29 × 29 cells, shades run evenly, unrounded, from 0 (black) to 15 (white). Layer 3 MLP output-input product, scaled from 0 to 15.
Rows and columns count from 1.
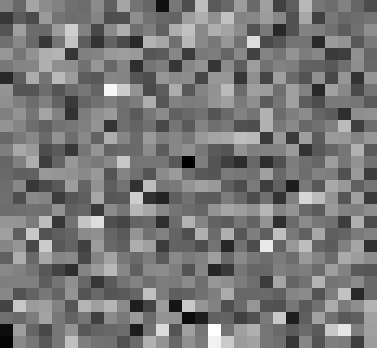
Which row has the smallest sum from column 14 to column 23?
14
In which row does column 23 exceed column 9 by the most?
11
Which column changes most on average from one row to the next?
15
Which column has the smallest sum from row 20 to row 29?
1
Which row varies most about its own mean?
28
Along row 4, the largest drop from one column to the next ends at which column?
21
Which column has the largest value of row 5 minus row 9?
5
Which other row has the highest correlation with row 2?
29
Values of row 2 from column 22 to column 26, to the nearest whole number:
8 5 10 4 7
